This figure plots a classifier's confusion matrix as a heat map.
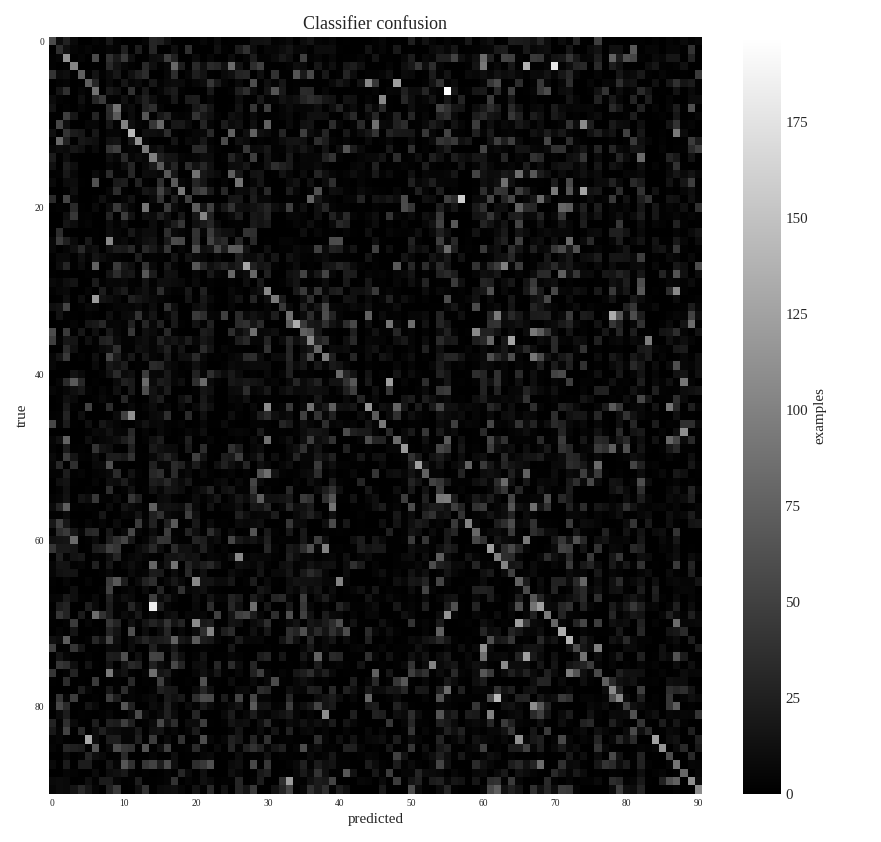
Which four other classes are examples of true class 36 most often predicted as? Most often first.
64, 83, 61, 0
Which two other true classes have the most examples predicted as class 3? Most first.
60, 41
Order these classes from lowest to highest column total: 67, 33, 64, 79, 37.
79, 37, 33, 67, 64
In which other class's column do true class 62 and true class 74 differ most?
66
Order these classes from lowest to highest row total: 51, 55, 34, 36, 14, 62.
62, 14, 51, 55, 36, 34
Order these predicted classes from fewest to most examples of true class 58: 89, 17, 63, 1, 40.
40, 89, 63, 1, 17
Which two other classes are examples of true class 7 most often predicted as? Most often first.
46, 61
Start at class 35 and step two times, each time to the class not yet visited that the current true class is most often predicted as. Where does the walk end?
28
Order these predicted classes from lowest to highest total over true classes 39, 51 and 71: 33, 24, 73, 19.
19, 73, 24, 33
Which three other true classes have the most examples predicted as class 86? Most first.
44, 48, 89
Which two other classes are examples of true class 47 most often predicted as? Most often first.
88, 41
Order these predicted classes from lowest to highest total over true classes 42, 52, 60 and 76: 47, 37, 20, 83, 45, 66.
83, 20, 47, 37, 45, 66
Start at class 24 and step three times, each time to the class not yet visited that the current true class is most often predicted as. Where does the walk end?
13
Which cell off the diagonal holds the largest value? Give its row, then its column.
6, 55
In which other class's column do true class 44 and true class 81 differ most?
30
